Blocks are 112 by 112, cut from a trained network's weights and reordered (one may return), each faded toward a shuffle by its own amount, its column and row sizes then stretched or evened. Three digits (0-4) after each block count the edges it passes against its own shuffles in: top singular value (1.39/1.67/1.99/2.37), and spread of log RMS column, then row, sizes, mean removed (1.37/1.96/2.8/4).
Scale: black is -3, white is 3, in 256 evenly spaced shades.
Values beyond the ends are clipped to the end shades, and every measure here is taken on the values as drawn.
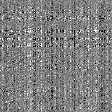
4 3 3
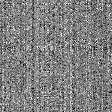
3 1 1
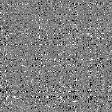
1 3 3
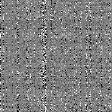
1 4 1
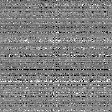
4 2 4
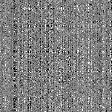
4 3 2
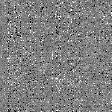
0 3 1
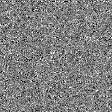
1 1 2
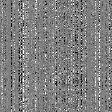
4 4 1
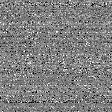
1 0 3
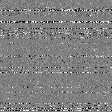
2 0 4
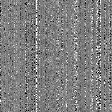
3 4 0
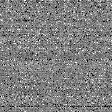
1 1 2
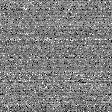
2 0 2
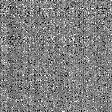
2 0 2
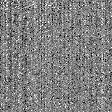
3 1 1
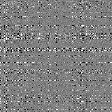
2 3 4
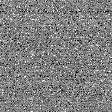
0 0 2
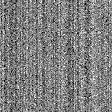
4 1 0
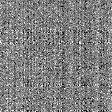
3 1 2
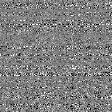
0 2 4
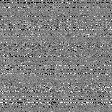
1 0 4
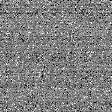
1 1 1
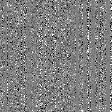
0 4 0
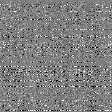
1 1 4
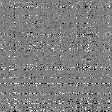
1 2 4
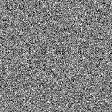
2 0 1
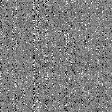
0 3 0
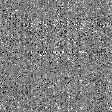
1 1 2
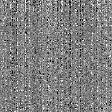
3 3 2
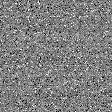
0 0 0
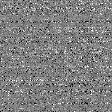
0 1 3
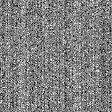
3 1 1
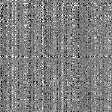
4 3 3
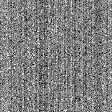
3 1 1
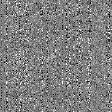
0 4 2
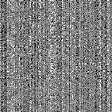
4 2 2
